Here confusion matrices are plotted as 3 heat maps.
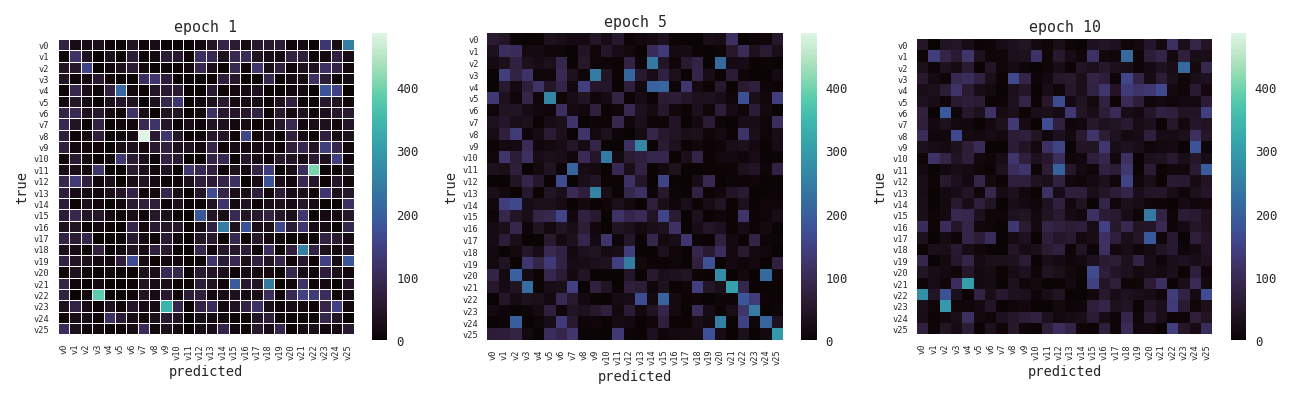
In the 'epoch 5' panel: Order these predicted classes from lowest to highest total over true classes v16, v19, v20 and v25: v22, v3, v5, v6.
v22, v3, v6, v5
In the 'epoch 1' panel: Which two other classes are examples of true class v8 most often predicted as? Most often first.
v7, v16
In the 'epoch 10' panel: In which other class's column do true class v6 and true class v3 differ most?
v2
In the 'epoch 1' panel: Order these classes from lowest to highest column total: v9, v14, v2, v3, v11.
v11, v2, v3, v14, v9
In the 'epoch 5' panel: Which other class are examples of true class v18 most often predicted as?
v12
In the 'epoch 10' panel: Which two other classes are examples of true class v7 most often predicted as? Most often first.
v11, v8
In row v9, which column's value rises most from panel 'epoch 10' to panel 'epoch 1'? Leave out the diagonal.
v23
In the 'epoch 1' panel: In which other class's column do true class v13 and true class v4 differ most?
v5
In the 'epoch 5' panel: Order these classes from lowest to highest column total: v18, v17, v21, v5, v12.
v17, v21, v18, v5, v12
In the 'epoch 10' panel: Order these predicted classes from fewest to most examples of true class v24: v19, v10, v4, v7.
v19, v7, v10, v4
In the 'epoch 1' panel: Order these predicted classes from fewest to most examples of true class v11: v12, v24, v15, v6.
v24, v15, v6, v12
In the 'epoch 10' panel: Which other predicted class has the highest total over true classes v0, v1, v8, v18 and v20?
v15
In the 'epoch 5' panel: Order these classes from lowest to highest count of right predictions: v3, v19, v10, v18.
v18, v3, v19, v10
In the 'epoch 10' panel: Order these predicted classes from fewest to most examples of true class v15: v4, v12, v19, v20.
v19, v12, v4, v20
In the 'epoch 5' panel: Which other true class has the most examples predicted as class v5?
v19
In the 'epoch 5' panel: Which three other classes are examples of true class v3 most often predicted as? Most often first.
v9, v12, v1
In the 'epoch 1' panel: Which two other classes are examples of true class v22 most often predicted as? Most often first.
v3, v21
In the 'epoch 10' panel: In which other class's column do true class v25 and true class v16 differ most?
v22
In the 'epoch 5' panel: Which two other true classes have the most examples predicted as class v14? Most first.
v2, v4
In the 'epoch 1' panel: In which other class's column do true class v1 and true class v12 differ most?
v18
